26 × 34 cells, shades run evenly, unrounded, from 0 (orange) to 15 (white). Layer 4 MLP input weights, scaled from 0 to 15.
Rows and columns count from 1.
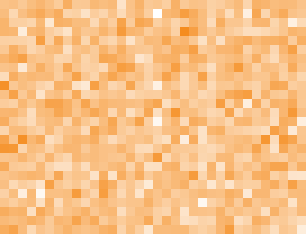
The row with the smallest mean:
12
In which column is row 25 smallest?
9
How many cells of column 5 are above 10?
4
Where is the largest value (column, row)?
18, 2
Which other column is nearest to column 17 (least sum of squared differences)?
10
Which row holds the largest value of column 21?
16
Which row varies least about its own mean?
1
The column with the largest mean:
24
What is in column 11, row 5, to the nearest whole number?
5
